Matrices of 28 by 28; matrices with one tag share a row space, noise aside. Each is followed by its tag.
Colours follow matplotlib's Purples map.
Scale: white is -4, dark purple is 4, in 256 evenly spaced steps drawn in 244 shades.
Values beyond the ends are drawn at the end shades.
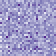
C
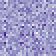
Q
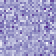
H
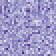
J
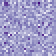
J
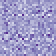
J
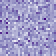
C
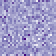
J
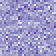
C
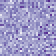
H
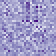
Q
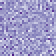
H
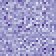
Q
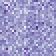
J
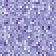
J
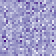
Q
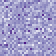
J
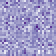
J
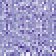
Q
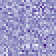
Q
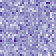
H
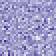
J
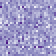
C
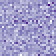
H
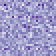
J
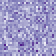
Q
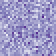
J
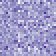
C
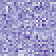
Q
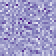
J
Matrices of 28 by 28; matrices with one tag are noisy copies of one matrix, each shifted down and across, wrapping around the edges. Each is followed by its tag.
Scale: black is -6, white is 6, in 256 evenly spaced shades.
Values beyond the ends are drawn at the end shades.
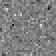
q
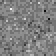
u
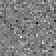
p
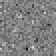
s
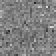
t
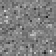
s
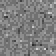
t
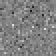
p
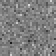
p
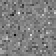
s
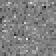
t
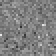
u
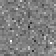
p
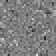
q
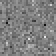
p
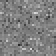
t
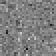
q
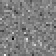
q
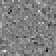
q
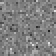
p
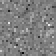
p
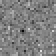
s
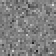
u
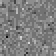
q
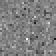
q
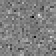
s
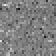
t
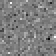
s
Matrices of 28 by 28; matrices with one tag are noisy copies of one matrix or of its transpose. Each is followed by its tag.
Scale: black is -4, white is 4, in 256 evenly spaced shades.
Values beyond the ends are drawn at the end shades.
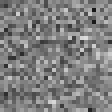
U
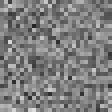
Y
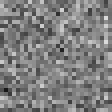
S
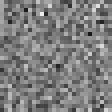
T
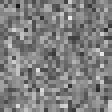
S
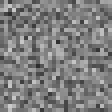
Y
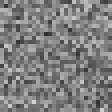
S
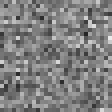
S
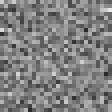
T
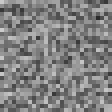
T
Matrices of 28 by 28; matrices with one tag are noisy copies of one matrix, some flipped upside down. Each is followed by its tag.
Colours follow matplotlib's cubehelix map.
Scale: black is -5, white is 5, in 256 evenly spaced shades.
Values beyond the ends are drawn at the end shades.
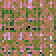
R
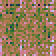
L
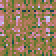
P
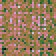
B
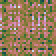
B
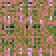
R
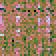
P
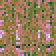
P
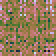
L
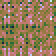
R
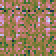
P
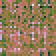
B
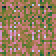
B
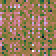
B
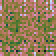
L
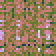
P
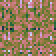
R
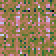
P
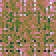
L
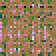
B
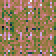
R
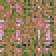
P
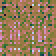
B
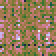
P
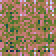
L
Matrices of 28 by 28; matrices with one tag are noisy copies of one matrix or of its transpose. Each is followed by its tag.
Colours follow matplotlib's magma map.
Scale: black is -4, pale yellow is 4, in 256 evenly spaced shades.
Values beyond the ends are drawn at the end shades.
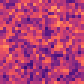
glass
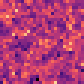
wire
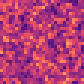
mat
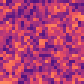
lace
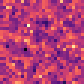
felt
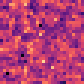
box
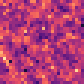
felt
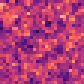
wire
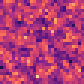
felt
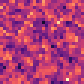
felt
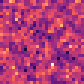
felt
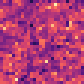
lace
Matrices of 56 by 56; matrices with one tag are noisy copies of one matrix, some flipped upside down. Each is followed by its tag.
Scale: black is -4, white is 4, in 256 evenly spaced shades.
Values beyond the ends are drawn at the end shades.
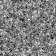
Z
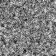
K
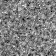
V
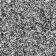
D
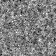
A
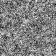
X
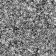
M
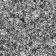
Z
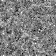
X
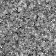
V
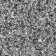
A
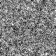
M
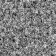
K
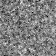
V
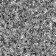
K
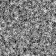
K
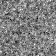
V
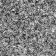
V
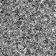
V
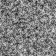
V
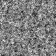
A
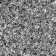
K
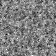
A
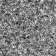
V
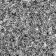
K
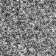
V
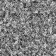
K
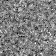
V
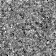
D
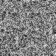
K
